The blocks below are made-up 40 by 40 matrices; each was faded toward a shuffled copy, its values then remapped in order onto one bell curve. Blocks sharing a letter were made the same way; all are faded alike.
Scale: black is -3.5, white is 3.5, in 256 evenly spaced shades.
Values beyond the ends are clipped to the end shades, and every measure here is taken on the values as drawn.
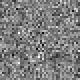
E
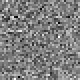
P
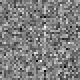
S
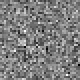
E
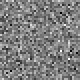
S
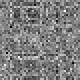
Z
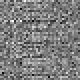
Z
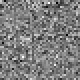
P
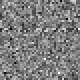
P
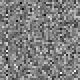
S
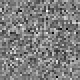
P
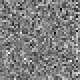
S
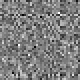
Z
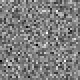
E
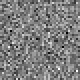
S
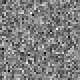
S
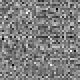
Z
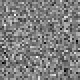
E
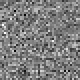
P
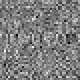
Z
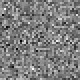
P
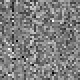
S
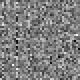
S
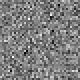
E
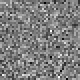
P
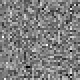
S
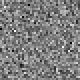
P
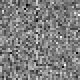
S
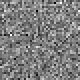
P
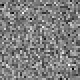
P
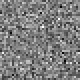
P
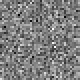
S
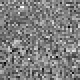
P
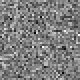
P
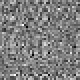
Z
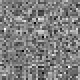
Z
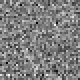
P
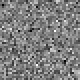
P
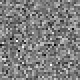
P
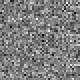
E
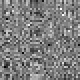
Z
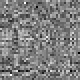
Z
